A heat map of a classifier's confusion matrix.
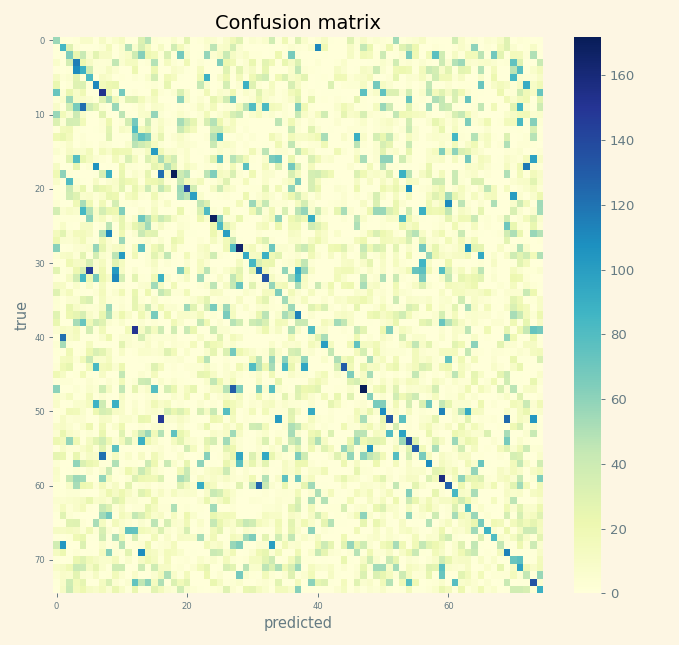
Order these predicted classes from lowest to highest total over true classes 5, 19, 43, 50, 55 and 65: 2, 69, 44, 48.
69, 44, 2, 48
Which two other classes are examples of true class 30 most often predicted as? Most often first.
56, 38
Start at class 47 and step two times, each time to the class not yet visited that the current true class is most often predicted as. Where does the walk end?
10
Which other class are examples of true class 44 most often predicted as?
38
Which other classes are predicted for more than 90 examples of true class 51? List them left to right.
16, 34, 69, 73
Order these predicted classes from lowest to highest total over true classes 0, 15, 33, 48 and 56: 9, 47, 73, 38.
73, 9, 38, 47
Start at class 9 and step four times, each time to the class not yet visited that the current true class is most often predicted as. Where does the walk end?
71
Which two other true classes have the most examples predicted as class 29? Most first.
6, 17
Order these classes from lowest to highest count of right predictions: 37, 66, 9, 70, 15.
9, 70, 66, 15, 37
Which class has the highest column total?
37
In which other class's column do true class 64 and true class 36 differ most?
47
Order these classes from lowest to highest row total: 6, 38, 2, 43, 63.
63, 43, 6, 38, 2
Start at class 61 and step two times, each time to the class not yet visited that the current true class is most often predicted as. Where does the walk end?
13
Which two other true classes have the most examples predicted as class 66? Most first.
20, 53
